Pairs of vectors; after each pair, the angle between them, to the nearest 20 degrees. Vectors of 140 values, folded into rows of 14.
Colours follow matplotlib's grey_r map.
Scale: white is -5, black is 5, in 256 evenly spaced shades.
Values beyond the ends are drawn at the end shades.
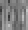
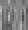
160 degrees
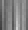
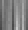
20 degrees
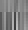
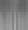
120 degrees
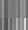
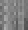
120 degrees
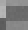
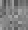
120 degrees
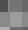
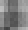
140 degrees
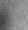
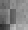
40 degrees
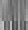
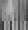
140 degrees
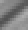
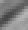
20 degrees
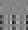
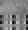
20 degrees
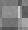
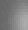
80 degrees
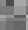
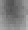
80 degrees
